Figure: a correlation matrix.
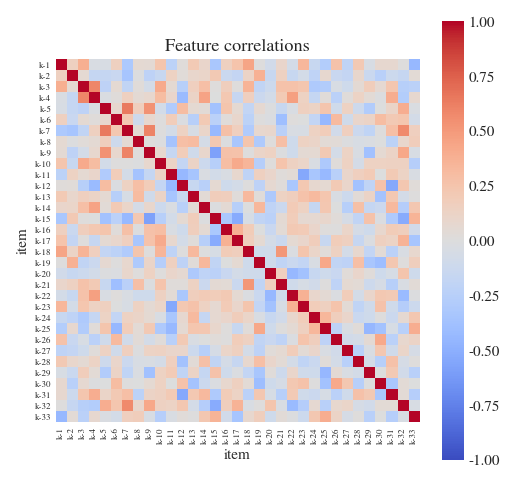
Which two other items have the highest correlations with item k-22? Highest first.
k-4, k-23
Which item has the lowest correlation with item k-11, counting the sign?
k-23
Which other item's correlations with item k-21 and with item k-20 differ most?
k-18
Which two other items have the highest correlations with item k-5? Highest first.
k-7, k-9
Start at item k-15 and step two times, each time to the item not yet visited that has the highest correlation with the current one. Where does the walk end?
k-25
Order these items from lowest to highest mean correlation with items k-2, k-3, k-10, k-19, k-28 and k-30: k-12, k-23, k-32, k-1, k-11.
k-12, k-32, k-23, k-11, k-1
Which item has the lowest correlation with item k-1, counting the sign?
k-33
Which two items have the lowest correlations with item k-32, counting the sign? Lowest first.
k-15, k-22
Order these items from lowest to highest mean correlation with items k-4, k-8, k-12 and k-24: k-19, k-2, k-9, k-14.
k-19, k-2, k-14, k-9
